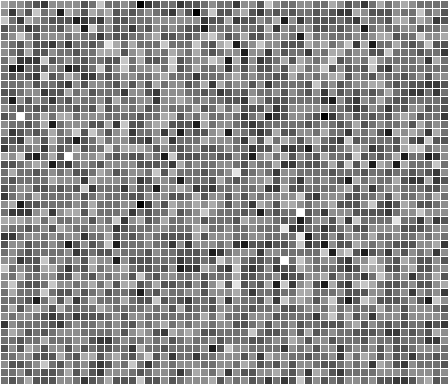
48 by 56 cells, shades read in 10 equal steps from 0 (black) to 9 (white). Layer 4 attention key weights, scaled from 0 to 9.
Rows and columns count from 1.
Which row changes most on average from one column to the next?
36
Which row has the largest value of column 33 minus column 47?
6
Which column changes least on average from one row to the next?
24
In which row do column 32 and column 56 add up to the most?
42
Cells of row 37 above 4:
19
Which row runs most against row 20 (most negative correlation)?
21
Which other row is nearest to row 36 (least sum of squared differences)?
38
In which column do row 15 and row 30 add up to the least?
41
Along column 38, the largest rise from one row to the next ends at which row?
30
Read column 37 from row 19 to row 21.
2 3 2
